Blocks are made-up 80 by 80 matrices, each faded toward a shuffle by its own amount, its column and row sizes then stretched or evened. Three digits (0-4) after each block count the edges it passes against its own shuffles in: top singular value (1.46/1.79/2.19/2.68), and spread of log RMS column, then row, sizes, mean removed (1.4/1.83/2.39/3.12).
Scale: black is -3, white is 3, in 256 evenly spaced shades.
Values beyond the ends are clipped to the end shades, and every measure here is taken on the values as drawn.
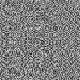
3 0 0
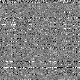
2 1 4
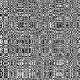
4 4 2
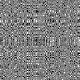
4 3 2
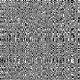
4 3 2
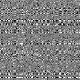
4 1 4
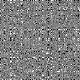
3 3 3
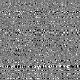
3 1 4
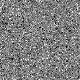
1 1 0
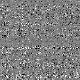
1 2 4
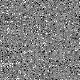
1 1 1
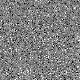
1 0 1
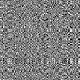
4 2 2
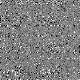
1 2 3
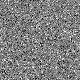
0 0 0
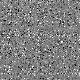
1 1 2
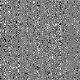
1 4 1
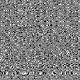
3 0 3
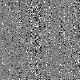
1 4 0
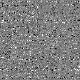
0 1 3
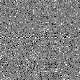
2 0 2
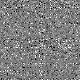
0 2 3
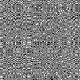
4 0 2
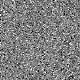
1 1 0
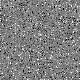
0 1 0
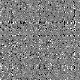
2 3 3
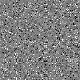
2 1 0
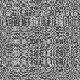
4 1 0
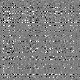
3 2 4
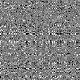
3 1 3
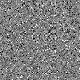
2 0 0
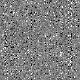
1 3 1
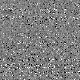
1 1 3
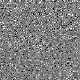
1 1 2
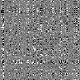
3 4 3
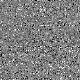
1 1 2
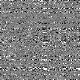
2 1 4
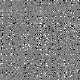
1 3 3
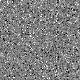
1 1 0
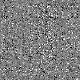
1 2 1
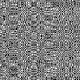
4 2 0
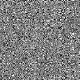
2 2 2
